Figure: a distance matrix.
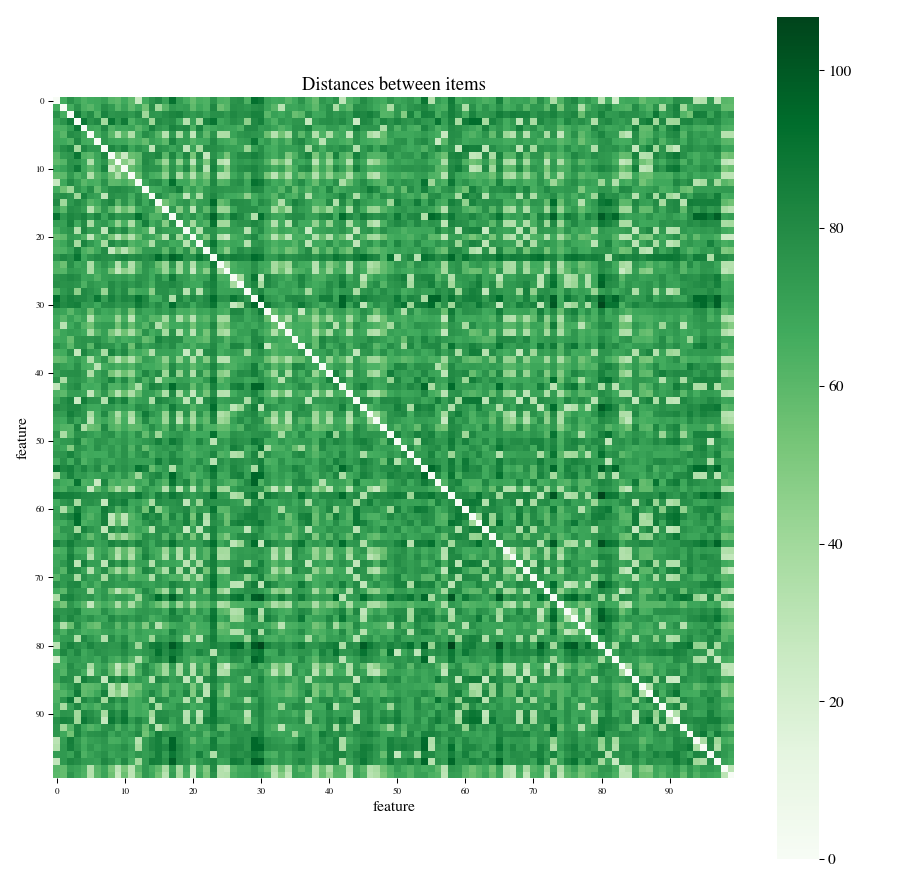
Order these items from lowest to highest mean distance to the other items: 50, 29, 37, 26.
37, 26, 50, 29
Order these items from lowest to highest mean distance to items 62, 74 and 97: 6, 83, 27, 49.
83, 6, 49, 27
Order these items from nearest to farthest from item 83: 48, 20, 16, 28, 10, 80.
20, 16, 10, 48, 28, 80
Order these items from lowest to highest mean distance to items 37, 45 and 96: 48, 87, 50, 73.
50, 48, 87, 73
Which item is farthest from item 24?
23
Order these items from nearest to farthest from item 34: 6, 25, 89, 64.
25, 64, 6, 89
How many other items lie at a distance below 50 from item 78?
10
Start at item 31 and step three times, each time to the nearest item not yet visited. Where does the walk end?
2
